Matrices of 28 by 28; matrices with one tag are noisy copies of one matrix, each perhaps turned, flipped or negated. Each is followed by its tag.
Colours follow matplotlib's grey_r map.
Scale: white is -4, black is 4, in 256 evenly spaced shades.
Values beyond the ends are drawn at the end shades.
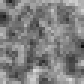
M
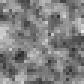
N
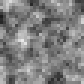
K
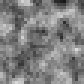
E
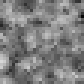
E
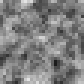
N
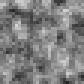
E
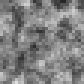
E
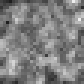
M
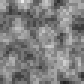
E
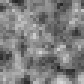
E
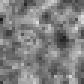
K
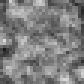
M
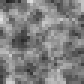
K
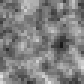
K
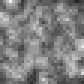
M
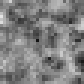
E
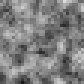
E
